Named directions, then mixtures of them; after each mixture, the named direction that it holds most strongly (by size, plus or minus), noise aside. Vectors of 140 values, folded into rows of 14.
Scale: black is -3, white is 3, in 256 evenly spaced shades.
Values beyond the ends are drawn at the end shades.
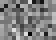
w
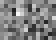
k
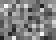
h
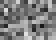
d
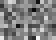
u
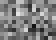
k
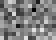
u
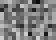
w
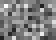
h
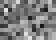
d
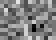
d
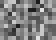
u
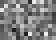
w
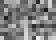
d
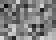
h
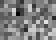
k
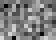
h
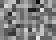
u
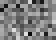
w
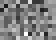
w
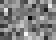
d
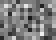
h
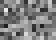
d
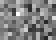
k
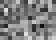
d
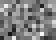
h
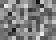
h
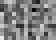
u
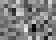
k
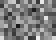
u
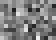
k
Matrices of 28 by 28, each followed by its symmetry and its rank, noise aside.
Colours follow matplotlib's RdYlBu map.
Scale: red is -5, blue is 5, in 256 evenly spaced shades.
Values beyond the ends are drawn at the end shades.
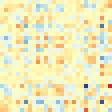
symmetric, rank three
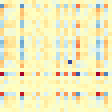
no symmetry, rank one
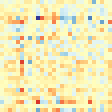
no symmetry, rank three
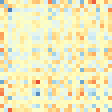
symmetric, rank two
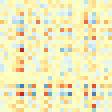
no symmetry, rank two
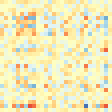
no symmetry, rank two
